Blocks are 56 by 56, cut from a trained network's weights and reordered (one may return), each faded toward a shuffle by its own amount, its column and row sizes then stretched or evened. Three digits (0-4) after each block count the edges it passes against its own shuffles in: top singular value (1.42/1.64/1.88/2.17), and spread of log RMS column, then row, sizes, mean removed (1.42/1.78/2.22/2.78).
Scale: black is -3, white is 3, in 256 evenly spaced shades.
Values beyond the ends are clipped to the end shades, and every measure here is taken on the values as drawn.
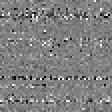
1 1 4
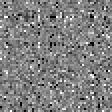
2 2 2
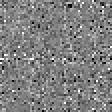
0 3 2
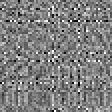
3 2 2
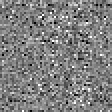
0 2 1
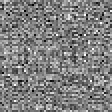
4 0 0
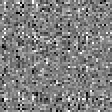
3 3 2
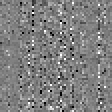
0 4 0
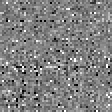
0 2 3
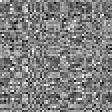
4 0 0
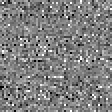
0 0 3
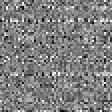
3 1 3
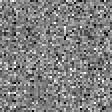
1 1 0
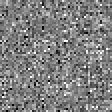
2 1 0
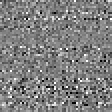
1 1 4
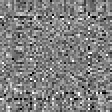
3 1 1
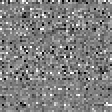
0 1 4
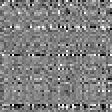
4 2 4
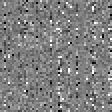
0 4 0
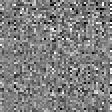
1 4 3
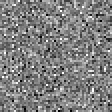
1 1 0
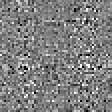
2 3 3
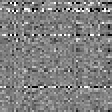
4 1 4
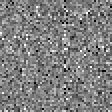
0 0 1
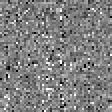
0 3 2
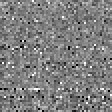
0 0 3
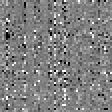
1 4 2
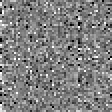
1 2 0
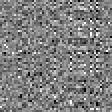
4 3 0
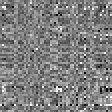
3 2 2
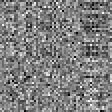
4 1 1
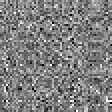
3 1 1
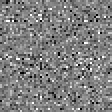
0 0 3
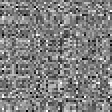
4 2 2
